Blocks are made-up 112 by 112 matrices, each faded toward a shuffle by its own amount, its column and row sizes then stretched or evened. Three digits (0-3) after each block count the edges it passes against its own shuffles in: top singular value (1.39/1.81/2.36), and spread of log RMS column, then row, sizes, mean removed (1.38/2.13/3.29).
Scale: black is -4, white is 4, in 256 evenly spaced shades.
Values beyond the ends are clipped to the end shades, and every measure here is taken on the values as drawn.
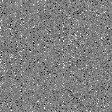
0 2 0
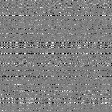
3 0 3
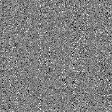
1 2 0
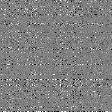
1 2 3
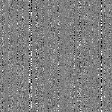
2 3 0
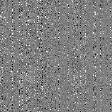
1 3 0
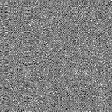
3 0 1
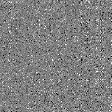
2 2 1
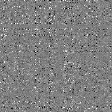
1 2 2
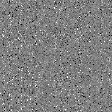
1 2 0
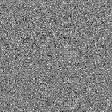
2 0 1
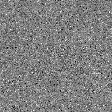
1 0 1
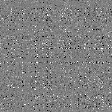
1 2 2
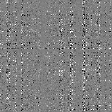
1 3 2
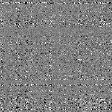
0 2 3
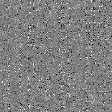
2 2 0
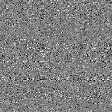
2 0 2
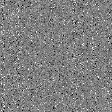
0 2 0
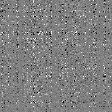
0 3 2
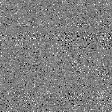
1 1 2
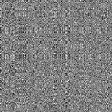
3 2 1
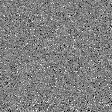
0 0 1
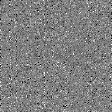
1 2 1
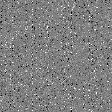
1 2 0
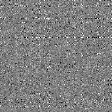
2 2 2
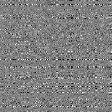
3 1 3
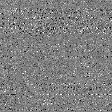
1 0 2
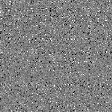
2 1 1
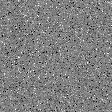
0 0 0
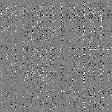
2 3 2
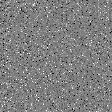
1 1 0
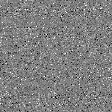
1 0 2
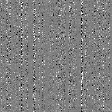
1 3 1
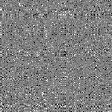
3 1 2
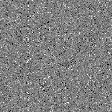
2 1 0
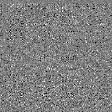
2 1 2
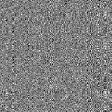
3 2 1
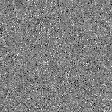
2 0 0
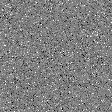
0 0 0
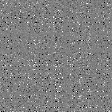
1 2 2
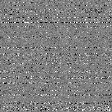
1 1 3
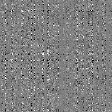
1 3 2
